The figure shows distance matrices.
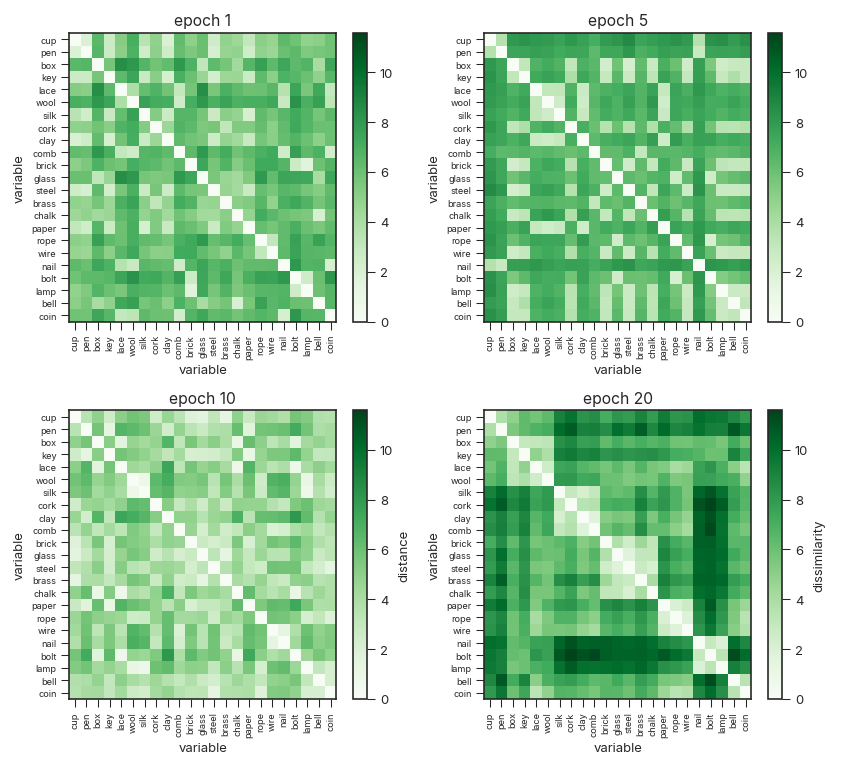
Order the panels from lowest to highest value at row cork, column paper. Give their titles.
epoch 10, epoch 1, epoch 5, epoch 20
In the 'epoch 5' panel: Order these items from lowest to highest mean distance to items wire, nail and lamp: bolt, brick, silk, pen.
brick, pen, bolt, silk
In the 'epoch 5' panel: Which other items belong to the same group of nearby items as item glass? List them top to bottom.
rope, bolt
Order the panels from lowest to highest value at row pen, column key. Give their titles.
epoch 10, epoch 1, epoch 20, epoch 5
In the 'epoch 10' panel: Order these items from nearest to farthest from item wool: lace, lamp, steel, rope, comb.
lamp, rope, steel, lace, comb
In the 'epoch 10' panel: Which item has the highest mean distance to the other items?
clay
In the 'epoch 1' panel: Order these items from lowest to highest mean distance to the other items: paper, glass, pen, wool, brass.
pen, paper, brass, glass, wool
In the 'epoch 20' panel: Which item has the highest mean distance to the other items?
bolt
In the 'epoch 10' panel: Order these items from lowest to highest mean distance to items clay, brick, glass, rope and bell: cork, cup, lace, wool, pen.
cup, pen, cork, wool, lace
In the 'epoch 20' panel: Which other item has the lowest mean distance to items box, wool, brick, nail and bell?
lace
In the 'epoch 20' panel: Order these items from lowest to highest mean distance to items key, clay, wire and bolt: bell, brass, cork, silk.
silk, cork, bell, brass
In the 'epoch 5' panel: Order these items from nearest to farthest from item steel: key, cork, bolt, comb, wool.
key, cork, bolt, comb, wool
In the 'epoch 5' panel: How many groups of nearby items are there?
5
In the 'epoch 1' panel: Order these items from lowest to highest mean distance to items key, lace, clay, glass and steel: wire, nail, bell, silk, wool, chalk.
silk, chalk, bell, wire, nail, wool
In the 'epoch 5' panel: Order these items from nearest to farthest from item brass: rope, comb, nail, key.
comb, rope, key, nail
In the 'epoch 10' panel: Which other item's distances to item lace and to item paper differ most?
bolt
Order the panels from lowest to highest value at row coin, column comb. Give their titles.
epoch 1, epoch 10, epoch 20, epoch 5
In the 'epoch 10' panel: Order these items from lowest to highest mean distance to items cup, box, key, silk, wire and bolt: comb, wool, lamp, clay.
comb, lamp, wool, clay
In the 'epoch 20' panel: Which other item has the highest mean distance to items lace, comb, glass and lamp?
pen
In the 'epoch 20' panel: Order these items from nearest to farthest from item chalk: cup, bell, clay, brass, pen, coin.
brass, clay, coin, bell, cup, pen
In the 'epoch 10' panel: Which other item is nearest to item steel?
coin
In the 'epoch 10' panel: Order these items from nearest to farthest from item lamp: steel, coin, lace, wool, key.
wool, coin, steel, lace, key
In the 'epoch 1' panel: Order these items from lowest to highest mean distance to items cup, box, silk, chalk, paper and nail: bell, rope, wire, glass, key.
key, bell, glass, wire, rope
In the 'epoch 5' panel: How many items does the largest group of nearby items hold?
10
